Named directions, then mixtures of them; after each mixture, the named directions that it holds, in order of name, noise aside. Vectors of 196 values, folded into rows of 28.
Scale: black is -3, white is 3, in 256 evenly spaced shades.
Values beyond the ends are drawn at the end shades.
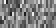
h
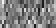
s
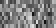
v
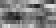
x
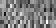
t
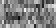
s, x.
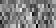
v.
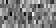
h, v, x.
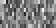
h, s.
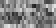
v, x.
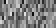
h.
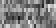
s, x.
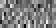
h, s, t.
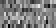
t, v, x.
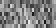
s, t, v.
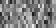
v.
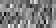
t, v, x.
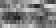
x.
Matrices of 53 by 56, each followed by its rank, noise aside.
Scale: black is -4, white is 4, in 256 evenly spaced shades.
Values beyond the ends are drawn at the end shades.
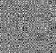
five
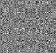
six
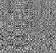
five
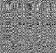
five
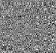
six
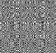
four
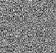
eight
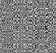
five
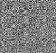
eight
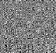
seven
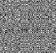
five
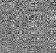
five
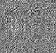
seven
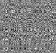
six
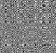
five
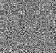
eight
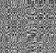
four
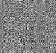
eight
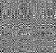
four
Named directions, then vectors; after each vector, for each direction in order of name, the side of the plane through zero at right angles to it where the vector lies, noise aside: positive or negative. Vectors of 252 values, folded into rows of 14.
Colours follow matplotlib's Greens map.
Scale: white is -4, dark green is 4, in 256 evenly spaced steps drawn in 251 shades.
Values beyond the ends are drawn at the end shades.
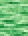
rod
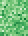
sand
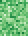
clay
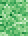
positive, positive, negative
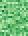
positive, negative, positive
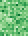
positive, negative, positive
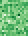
positive, negative, positive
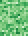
positive, negative, positive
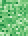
negative, positive, negative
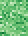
negative, negative, positive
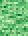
positive, negative, positive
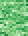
negative, negative, positive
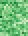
positive, positive, negative
